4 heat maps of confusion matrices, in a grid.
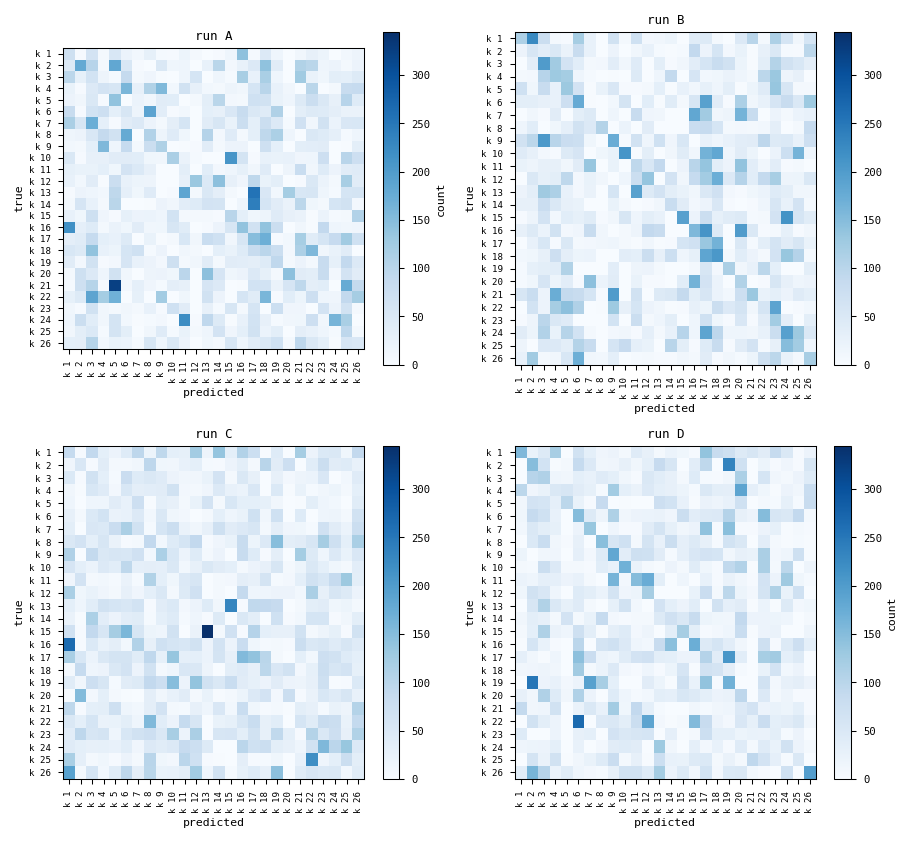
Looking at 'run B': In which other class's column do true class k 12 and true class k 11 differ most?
k 18
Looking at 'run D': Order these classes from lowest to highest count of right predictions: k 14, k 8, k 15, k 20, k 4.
k 4, k 14, k 20, k 15, k 8
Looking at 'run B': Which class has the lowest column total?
k 8
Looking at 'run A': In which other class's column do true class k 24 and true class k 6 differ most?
k 11
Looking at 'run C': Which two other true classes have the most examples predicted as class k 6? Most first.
k 15, k 7
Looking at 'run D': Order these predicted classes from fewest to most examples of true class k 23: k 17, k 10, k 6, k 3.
k 3, k 6, k 10, k 17
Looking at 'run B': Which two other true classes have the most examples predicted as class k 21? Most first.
k 1, k 7
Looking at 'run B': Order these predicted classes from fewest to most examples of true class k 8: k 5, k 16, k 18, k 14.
k 14, k 5, k 18, k 16
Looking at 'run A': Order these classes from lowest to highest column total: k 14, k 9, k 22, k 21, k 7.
k 7, k 9, k 14, k 22, k 21
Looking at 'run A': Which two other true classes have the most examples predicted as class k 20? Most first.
k 13, k 21
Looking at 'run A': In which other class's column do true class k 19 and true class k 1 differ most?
k 16
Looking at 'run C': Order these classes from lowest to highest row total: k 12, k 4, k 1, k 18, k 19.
k 4, k 12, k 18, k 19, k 1
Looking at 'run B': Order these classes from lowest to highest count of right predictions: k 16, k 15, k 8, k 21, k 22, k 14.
k 22, k 14, k 8, k 21, k 16, k 15
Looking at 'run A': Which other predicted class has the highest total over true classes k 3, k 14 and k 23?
k 17
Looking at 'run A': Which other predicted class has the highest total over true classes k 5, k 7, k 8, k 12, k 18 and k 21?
k 3
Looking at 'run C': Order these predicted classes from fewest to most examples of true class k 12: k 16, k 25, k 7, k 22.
k 7, k 25, k 16, k 22
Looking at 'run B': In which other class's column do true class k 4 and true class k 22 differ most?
k 9
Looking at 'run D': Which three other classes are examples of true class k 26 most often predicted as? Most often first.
k 2, k 13, k 3
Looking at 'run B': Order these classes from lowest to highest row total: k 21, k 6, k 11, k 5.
k 5, k 11, k 6, k 21
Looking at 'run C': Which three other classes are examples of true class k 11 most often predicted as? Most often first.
k 25, k 8, k 24
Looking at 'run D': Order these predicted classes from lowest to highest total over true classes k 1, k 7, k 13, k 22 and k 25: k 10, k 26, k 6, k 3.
k 26, k 10, k 3, k 6
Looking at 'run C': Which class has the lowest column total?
k 20
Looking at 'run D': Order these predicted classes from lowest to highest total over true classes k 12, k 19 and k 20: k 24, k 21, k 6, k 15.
k 21, k 24, k 15, k 6
